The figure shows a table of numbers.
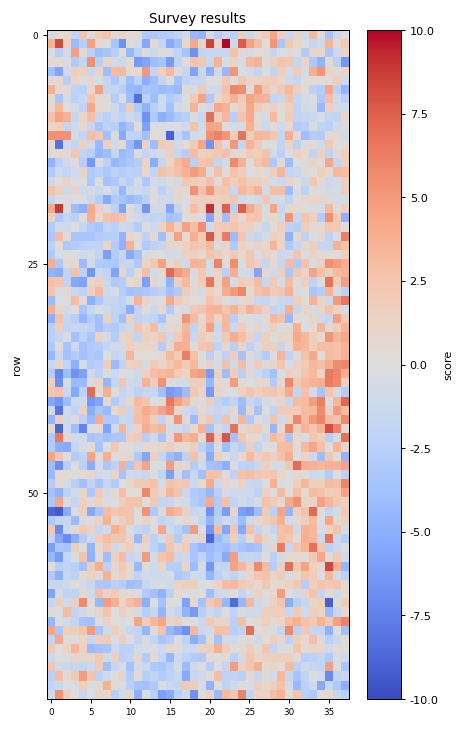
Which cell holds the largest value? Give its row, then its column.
1, 22
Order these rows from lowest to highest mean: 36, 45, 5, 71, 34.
71, 5, 45, 34, 36
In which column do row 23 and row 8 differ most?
5
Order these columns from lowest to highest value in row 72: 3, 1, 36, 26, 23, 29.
36, 3, 26, 23, 29, 1
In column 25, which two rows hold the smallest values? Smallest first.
52, 56
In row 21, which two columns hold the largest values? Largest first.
19, 17
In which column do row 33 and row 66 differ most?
35
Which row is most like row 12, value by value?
7
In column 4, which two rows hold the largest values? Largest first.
62, 70
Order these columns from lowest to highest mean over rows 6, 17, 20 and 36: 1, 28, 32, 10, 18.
10, 1, 32, 28, 18
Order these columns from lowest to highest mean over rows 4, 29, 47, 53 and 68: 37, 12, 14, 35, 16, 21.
21, 14, 16, 35, 12, 37
